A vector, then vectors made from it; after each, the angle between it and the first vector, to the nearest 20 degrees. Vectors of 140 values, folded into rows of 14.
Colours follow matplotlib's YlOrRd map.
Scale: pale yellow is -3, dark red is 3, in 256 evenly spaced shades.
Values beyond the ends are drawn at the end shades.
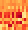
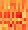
20 degrees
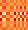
100 degrees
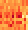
40 degrees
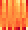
80 degrees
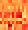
20 degrees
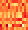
140 degrees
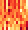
80 degrees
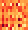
120 degrees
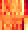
100 degrees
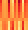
100 degrees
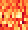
140 degrees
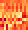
140 degrees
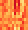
120 degrees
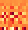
80 degrees
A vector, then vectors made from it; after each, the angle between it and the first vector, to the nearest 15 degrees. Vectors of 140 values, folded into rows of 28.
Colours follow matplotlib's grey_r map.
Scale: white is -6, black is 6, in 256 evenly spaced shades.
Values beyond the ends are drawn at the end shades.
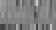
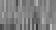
45 degrees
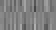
90 degrees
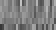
45 degrees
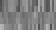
120 degrees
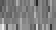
150 degrees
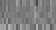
150 degrees
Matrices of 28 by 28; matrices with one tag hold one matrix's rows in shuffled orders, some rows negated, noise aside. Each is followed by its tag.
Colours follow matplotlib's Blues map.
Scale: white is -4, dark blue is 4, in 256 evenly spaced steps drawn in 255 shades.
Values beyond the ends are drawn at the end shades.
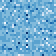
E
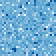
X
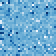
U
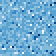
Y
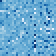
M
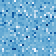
X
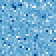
X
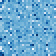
U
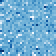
U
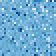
X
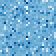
E
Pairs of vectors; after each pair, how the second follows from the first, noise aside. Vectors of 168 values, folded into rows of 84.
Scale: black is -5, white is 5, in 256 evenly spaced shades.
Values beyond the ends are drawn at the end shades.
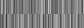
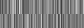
wrapped around.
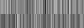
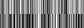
reversed, negated, scaled up.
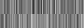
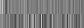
reversed, partly zeroed.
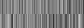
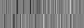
reversed, partly zeroed.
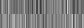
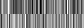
scaled up.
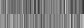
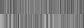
reversed, negated, shrunk.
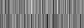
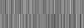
wrapped around, negated, shrunk.
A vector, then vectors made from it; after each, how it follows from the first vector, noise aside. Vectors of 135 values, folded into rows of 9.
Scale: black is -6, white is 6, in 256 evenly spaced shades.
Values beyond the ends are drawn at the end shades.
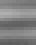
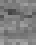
negated, partly zeroed.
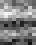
scaled up.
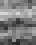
scaled up.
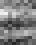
scaled up.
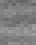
reversed, shrunk.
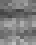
negated.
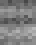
reversed.
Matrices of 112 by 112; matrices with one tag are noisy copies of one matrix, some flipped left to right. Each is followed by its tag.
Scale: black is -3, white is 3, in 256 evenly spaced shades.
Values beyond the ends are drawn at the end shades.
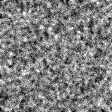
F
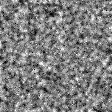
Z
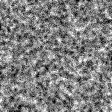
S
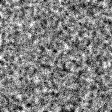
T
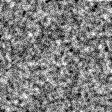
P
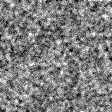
P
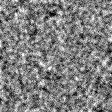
Z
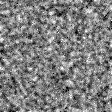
Z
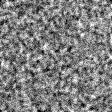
T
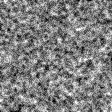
S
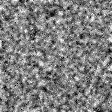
Z
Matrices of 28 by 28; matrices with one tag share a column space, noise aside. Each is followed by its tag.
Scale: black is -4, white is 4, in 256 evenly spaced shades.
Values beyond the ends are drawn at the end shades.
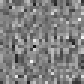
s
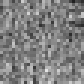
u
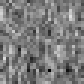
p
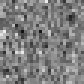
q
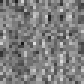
q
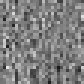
u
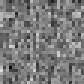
u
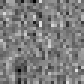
u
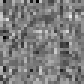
q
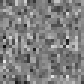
s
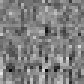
p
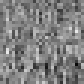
p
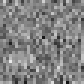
s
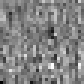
p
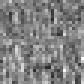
p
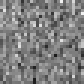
u
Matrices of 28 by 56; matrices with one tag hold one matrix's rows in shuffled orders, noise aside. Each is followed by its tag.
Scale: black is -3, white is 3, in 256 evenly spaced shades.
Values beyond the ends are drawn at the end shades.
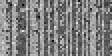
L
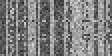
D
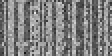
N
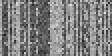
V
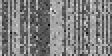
V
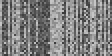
V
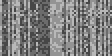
V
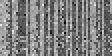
L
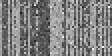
V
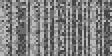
L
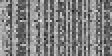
L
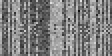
V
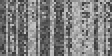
D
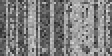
D
